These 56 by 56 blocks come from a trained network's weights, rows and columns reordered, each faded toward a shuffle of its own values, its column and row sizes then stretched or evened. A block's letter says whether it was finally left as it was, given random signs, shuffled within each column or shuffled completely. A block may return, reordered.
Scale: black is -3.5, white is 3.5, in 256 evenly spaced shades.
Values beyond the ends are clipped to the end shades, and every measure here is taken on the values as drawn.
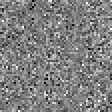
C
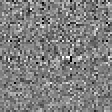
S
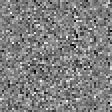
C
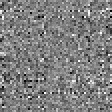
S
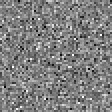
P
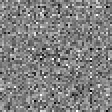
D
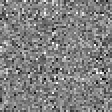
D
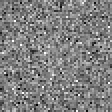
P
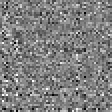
S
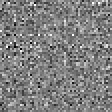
D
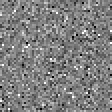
C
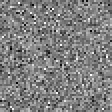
P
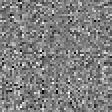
S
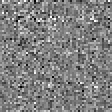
D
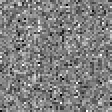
C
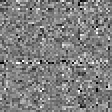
S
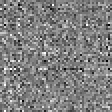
D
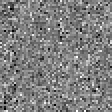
C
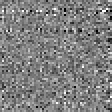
S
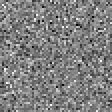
P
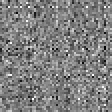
S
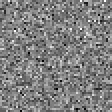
P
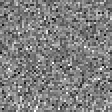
P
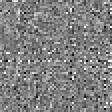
D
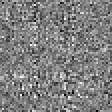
S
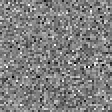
P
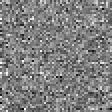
S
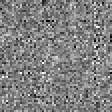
D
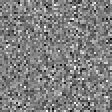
C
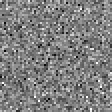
P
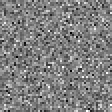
P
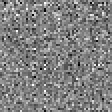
D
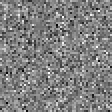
C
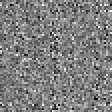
D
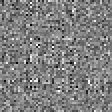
S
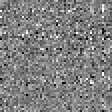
D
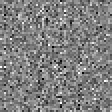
C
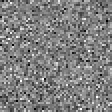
P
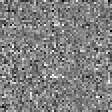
D
